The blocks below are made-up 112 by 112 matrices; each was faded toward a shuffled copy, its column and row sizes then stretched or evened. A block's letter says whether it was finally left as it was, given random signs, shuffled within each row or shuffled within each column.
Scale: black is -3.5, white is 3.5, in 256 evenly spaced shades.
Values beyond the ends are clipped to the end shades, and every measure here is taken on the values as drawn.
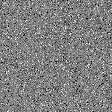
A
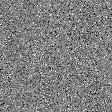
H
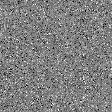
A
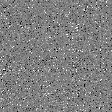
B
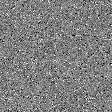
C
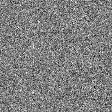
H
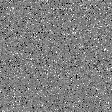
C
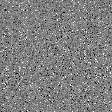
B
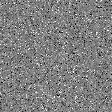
H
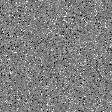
H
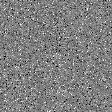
H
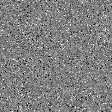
A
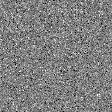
H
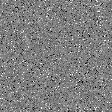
A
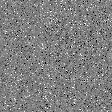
H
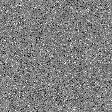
C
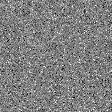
H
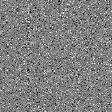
B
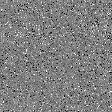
A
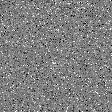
C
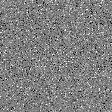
C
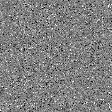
A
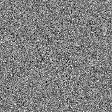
H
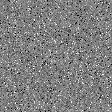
H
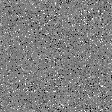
B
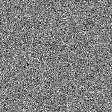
H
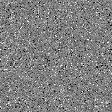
B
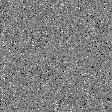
A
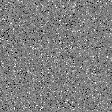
B
